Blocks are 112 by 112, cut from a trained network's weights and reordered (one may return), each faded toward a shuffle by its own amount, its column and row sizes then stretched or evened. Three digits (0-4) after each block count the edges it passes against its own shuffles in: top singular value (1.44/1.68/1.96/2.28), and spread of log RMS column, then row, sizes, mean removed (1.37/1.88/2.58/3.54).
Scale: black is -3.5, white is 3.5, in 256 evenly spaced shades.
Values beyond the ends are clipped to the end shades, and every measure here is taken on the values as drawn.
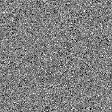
1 1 1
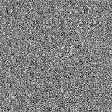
3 1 1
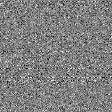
2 0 3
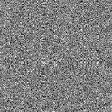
4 2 0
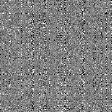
2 4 2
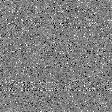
2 0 2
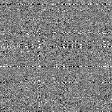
4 2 3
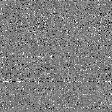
1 2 3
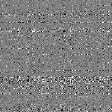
0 3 4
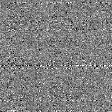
2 2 3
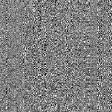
4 4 0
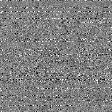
0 1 4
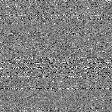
2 0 4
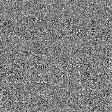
0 1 3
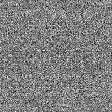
3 0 0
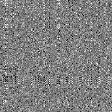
4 3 1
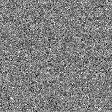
1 0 1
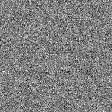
2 0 0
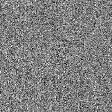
0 1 0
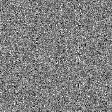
0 2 0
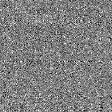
2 2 2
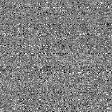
2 2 3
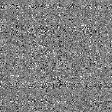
1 3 3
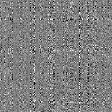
4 4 2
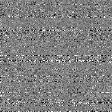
1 2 4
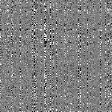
2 4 2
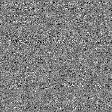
0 0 3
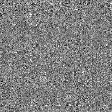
1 1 2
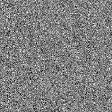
2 2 0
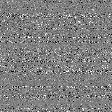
2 0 4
